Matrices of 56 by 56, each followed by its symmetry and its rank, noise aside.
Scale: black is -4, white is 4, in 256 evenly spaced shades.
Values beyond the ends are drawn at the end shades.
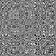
symmetric, rank five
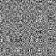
antisymmetric, rank four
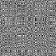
antisymmetric, rank four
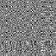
no symmetry, rank four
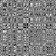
symmetric, rank four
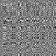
no symmetry, rank three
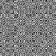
symmetric, rank five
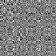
antisymmetric, rank four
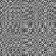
symmetric, rank three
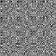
symmetric, rank four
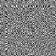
antisymmetric, rank four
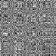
no symmetry, rank four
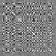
symmetric, rank three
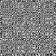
symmetric, rank four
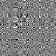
antisymmetric, rank four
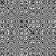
symmetric, rank three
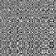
no symmetry, rank three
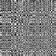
no symmetry, rank three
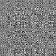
no symmetry, rank five
